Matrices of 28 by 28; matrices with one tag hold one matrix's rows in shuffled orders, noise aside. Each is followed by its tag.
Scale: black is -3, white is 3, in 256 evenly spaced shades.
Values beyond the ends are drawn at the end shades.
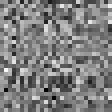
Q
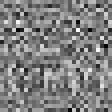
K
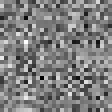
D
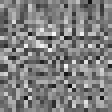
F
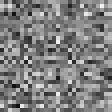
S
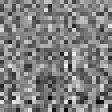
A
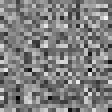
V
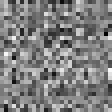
Q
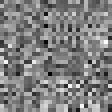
V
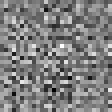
Q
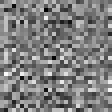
Q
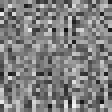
A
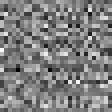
V
